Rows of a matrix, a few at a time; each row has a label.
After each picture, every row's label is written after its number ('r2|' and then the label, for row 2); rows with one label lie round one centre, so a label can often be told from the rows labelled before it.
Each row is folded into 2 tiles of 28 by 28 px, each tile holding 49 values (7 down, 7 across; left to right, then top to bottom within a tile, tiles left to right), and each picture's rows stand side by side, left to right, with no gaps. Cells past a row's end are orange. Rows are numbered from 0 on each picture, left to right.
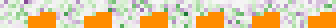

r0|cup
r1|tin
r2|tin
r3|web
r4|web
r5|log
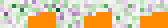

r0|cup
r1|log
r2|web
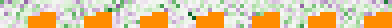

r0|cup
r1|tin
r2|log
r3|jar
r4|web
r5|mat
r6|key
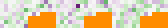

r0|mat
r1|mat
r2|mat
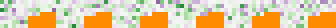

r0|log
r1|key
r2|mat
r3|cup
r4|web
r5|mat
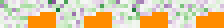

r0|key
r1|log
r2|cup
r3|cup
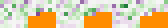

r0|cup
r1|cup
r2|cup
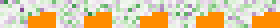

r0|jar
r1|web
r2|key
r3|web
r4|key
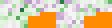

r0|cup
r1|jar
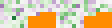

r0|key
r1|web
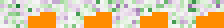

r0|web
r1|jar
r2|log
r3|mat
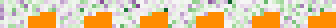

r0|tin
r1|mat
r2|tin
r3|mat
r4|jar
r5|web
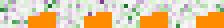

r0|log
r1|mat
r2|cup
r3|tin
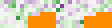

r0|cup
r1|log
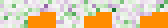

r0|cup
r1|web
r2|log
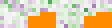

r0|jar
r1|web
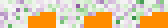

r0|tin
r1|mat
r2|mat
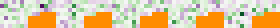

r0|key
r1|web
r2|key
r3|mat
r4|web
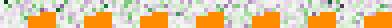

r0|jar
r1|log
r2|cup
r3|tin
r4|cup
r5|mat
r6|log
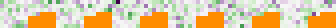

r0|key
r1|tin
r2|cup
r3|key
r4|web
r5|mat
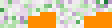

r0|log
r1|key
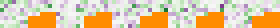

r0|log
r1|mat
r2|tin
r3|tin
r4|jar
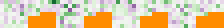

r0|jar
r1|web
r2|jar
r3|web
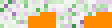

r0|log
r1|web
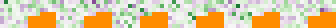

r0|jar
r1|key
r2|web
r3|jar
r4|cup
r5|jar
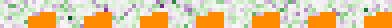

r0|cup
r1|key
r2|mat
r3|jar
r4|mat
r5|log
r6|web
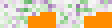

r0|mat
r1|mat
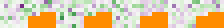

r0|mat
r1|web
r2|key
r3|mat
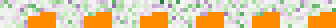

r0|jar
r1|web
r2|key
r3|key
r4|web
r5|tin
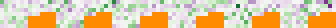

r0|key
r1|log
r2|key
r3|jar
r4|cup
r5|mat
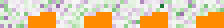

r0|key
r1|cup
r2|log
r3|tin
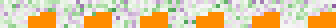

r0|tin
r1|tin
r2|log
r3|log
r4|key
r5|cup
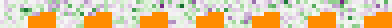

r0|mat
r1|cup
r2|mat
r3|cup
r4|log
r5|jar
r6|key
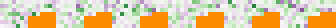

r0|web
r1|mat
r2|cup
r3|mat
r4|jar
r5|jar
